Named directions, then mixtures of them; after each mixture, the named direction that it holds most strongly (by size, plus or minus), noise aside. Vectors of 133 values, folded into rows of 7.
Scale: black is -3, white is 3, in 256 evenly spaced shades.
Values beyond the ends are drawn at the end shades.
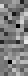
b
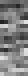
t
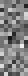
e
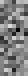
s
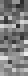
t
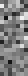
b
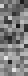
b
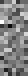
s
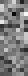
b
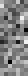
b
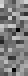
s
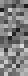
e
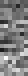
t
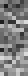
t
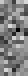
s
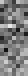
s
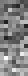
t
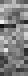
t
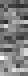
t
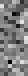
b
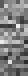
b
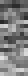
t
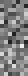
e
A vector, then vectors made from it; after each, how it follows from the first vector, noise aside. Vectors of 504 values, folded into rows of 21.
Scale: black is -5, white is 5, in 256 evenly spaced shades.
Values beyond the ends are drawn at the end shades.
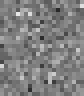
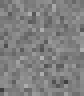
reversed, negated, shrunk.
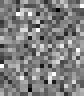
scaled up.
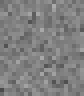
reversed, negated, shrunk.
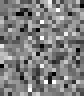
negated, scaled up.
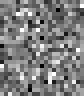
scaled up.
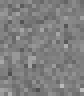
wrapped around, shrunk.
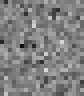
wrapped around, negated.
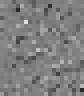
wrapped around, negated, partly zeroed.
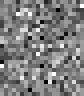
scaled up.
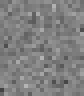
reversed, negated, shrunk.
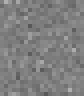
wrapped around, shrunk.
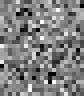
negated, scaled up.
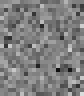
wrapped around, negated.
